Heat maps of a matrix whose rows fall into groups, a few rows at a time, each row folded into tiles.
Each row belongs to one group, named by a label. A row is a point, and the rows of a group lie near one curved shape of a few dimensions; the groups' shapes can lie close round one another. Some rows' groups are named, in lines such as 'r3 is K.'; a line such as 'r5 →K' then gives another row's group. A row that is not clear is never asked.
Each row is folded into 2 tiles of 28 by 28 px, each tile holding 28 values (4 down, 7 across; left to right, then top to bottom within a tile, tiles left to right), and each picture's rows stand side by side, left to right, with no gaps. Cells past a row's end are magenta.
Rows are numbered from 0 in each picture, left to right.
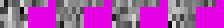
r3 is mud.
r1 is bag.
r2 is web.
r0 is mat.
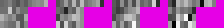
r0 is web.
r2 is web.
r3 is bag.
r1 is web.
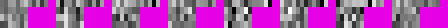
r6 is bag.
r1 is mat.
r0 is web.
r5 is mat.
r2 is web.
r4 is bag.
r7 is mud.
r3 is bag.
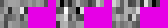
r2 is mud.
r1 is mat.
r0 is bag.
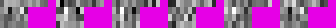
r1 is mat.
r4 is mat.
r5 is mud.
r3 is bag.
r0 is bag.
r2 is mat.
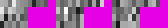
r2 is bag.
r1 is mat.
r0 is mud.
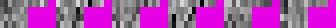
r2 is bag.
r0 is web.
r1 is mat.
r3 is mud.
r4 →mud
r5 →web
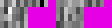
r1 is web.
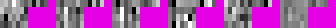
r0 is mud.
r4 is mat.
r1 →mat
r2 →mat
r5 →web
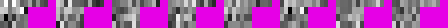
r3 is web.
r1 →mud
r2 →web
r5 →bag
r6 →web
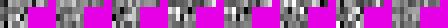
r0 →bag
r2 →web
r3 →mat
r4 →mat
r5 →mud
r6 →bag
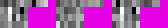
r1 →web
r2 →mat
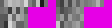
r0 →web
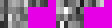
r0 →web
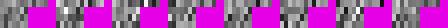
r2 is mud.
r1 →mat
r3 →bag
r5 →bag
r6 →bag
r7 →mud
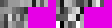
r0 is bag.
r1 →bag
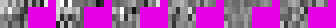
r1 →mud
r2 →mat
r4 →web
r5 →bag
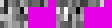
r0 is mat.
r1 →mat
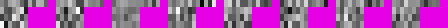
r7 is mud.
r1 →bag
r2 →web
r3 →mat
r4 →mud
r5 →web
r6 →web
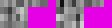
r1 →web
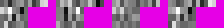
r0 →mat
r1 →mud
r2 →web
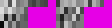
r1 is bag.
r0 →mud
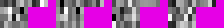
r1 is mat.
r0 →mat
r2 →web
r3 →bag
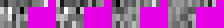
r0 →mat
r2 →web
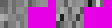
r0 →web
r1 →mud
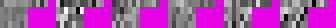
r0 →web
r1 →mat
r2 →web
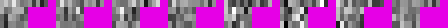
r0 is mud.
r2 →mat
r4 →mat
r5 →bag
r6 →mud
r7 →web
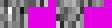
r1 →bag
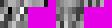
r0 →bag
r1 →bag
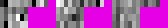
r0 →bag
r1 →mat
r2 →web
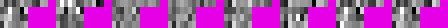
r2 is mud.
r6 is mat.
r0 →mat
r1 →mud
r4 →web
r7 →mat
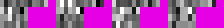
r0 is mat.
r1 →mud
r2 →mat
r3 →bag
